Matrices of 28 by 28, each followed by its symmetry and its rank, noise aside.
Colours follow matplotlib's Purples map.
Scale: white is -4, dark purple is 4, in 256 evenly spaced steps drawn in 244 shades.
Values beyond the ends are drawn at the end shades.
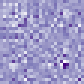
symmetric, rank four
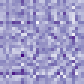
no symmetry, rank three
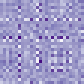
antisymmetric, rank four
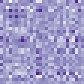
no symmetry, rank four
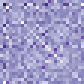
symmetric, rank six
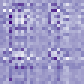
no symmetry, rank three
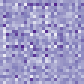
antisymmetric, rank four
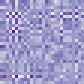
no symmetry, rank three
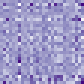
no symmetry, rank three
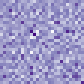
symmetric, rank six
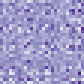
antisymmetric, rank six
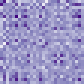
symmetric, rank four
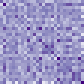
symmetric, rank four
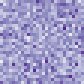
no symmetry, rank six
